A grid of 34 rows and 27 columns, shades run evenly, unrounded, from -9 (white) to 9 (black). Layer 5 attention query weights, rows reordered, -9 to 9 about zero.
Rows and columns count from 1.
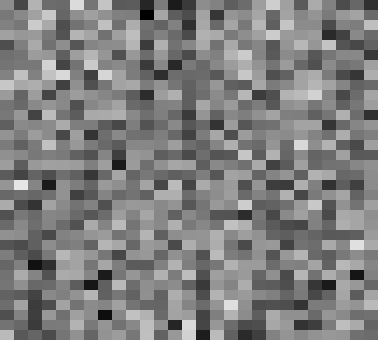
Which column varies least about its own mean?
10
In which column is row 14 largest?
7
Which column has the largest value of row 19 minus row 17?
4
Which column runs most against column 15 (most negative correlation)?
14
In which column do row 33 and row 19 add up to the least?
11
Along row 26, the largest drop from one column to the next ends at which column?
16
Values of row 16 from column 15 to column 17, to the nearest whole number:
1 3 3
